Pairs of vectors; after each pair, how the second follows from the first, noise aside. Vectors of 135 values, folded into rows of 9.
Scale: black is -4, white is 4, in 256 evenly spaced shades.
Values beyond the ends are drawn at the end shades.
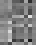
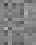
reversed, shrunk.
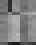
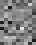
shuffled.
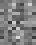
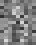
reversed.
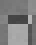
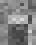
negated.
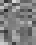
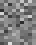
shuffled.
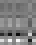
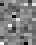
shuffled.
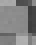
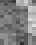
negated.
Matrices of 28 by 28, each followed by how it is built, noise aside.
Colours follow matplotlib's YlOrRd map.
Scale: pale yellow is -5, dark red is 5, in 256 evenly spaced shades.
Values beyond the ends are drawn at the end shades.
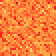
Toeplitz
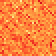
Toeplitz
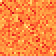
diagonal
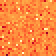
sparse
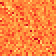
banded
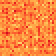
blocks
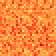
repeating columns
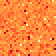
sparse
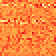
uneven rows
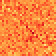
diagonal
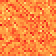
Toeplitz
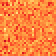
low rank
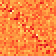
banded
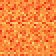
repeating columns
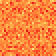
repeating columns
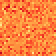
low rank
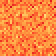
repeating columns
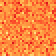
repeating columns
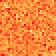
diagonal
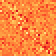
banded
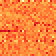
uneven rows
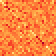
diagonal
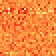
uneven rows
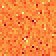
sparse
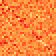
diagonal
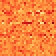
uneven rows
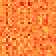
low rank
